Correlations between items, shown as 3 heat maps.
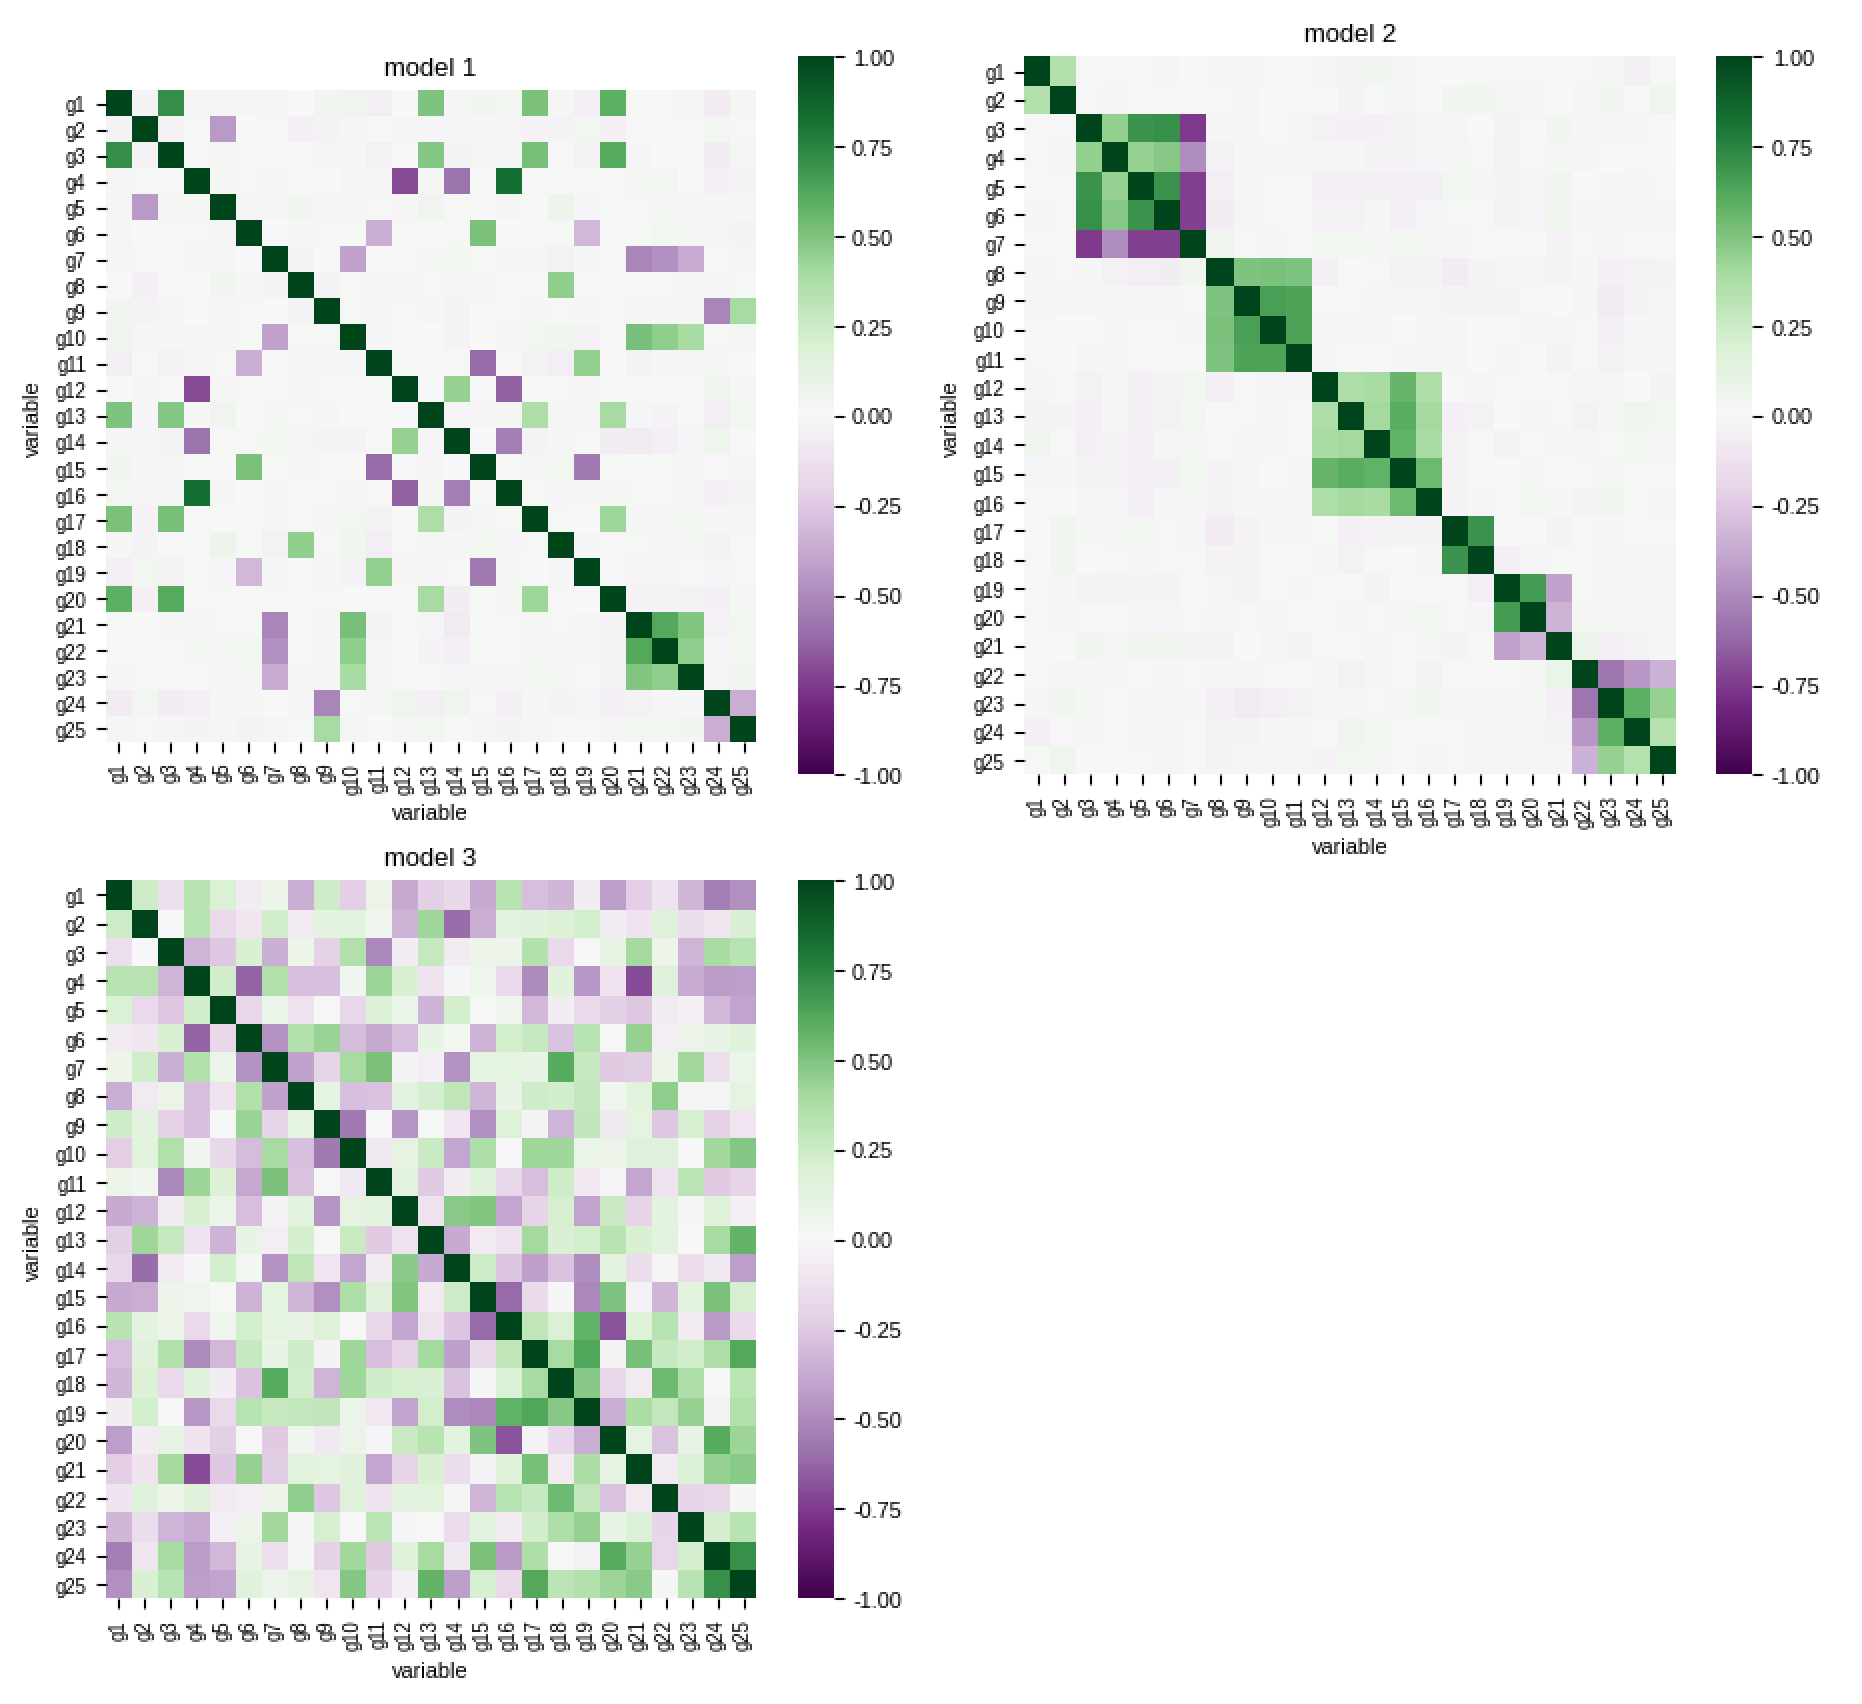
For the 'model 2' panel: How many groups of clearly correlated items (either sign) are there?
7
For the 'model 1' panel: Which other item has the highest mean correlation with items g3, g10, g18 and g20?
g1
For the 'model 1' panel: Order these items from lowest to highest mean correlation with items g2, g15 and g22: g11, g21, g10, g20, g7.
g11, g7, g20, g10, g21
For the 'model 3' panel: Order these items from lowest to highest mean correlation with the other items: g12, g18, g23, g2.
g12, g2, g23, g18
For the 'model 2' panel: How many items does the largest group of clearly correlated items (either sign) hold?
5
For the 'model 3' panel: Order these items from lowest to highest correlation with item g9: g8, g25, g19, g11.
g25, g11, g8, g19
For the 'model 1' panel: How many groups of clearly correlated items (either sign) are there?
7
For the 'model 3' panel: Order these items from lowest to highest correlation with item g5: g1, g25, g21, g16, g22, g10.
g25, g21, g10, g22, g16, g1
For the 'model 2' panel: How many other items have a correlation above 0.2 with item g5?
3
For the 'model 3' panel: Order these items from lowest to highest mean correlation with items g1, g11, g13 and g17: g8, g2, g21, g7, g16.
g8, g21, g16, g7, g2
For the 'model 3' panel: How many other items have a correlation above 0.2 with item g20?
5
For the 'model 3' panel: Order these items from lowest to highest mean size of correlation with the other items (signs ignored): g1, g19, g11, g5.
g5, g11, g1, g19
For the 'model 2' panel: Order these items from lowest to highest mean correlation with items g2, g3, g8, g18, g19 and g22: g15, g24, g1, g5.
g24, g15, g1, g5
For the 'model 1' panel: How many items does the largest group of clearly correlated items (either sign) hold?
5
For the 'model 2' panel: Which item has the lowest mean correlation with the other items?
g7
